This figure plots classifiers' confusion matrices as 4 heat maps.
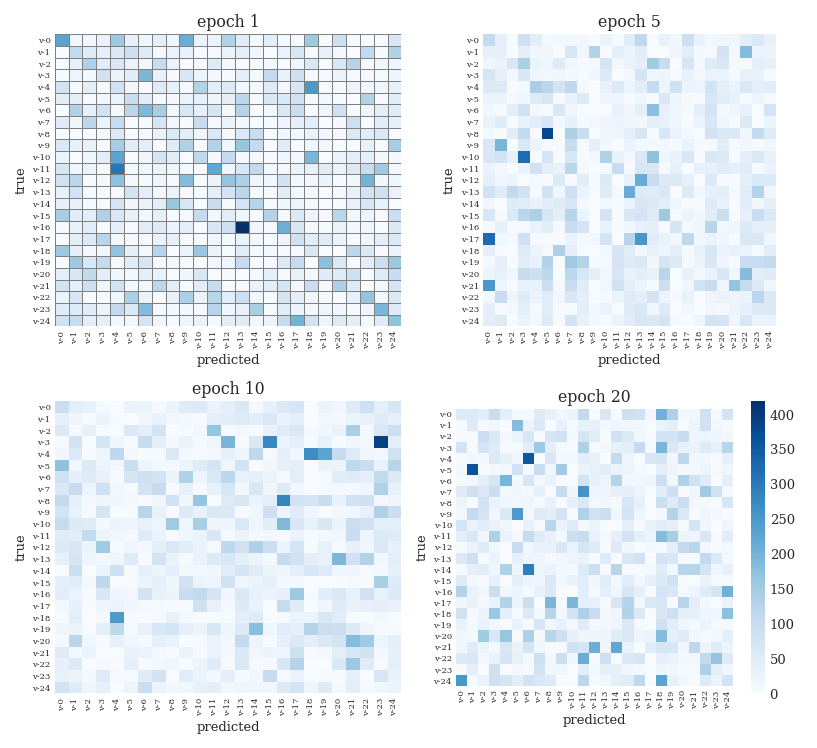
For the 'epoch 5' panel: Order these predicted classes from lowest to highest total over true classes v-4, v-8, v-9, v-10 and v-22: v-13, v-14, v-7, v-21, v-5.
v-21, v-13, v-14, v-7, v-5
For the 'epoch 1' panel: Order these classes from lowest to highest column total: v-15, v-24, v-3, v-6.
v-15, v-3, v-6, v-24
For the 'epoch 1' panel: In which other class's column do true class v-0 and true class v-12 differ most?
v-22
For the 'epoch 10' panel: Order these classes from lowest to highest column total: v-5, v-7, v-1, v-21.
v-5, v-7, v-1, v-21
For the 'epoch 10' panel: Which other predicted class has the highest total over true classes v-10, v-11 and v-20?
v-21
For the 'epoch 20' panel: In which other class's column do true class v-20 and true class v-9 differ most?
v-5
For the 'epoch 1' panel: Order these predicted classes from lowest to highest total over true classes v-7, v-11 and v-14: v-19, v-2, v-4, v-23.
v-19, v-2, v-23, v-4
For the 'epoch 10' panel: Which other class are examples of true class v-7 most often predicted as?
v-23
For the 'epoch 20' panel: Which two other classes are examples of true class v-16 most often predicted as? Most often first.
v-24, v-0
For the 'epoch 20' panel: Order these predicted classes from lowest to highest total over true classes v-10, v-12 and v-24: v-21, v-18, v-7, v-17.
v-17, v-7, v-21, v-18
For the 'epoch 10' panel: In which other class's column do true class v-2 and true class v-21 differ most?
v-11
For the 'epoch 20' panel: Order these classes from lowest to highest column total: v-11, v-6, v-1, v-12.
v-12, v-1, v-6, v-11
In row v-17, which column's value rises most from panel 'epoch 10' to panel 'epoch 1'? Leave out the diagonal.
v-3
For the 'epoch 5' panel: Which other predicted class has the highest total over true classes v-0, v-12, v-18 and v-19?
v-13
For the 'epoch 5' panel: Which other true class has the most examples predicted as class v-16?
v-4
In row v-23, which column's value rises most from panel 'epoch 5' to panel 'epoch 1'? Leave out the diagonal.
v-6
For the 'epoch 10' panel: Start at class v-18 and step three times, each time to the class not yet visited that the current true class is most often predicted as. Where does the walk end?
v-14
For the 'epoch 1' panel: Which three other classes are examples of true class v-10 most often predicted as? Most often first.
v-4, v-18, v-12
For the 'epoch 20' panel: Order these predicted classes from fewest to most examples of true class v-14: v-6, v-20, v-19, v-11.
v-19, v-11, v-20, v-6
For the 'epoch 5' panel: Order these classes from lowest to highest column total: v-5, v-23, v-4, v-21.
v-21, v-4, v-23, v-5
